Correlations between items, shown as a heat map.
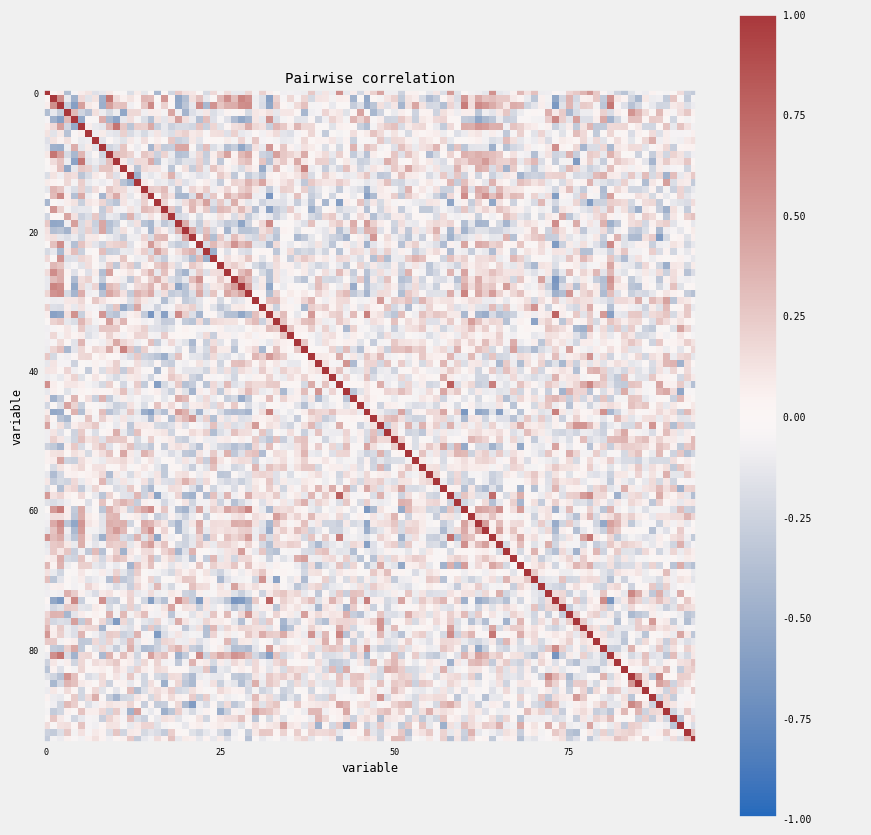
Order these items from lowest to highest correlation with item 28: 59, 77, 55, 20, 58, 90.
20, 59, 55, 58, 77, 90
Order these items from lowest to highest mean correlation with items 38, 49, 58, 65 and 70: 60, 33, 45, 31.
45, 33, 60, 31
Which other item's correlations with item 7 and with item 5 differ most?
10
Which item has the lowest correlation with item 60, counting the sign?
46
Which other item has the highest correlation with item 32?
73
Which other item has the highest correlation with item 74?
18
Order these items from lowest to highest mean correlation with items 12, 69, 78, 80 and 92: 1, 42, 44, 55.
1, 55, 44, 42
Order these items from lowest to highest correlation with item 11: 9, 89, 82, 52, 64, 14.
64, 89, 82, 14, 9, 52
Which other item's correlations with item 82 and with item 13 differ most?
58
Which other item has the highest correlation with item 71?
27
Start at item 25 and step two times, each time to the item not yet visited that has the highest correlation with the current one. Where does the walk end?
2
